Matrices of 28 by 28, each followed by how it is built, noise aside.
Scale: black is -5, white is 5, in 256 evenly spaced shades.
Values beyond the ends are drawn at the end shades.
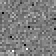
sparse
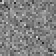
diagonal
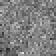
smooth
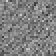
Hankel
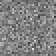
repeating rows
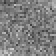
smooth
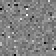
sparse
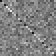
diagonal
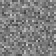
repeating rows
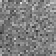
smooth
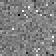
sparse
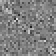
banded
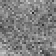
smooth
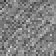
Hankel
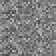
repeating rows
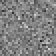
diagonal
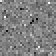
sparse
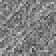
Hankel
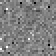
sparse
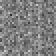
repeating rows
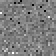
sparse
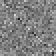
diagonal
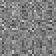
low rank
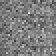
repeating rows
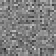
low rank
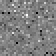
sparse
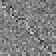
banded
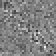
banded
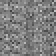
repeating rows
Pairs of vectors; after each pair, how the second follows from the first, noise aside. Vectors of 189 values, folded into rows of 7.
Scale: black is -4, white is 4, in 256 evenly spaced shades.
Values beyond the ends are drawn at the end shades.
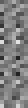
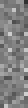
reversed, negated, partly zeroed.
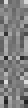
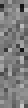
reversed, partly zeroed.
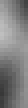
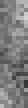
reversed, negated, partly zeroed.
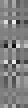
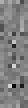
reversed, negated, partly zeroed.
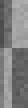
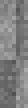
reversed, negated, shrunk.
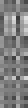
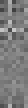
reversed, partly zeroed.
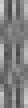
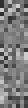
sign-scrambled.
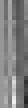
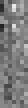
reversed, partly zeroed.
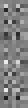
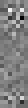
reversed, negated, partly zeroed.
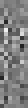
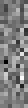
reversed.
